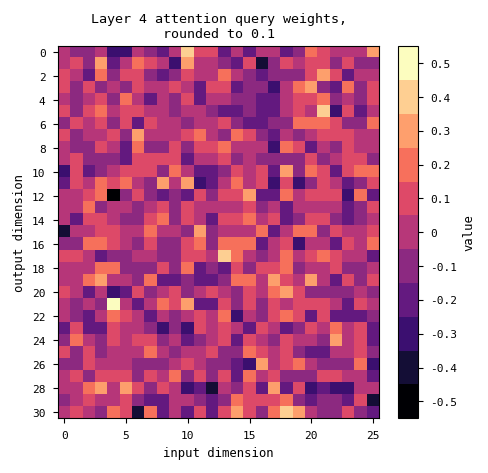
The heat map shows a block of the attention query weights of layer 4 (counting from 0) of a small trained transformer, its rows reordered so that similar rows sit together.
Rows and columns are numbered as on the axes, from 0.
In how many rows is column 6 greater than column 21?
10
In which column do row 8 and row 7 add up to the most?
6
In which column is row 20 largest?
18
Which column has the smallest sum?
12
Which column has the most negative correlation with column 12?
5
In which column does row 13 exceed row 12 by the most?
4
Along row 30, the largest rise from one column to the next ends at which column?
7
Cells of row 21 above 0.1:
3
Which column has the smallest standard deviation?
1
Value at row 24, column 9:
0
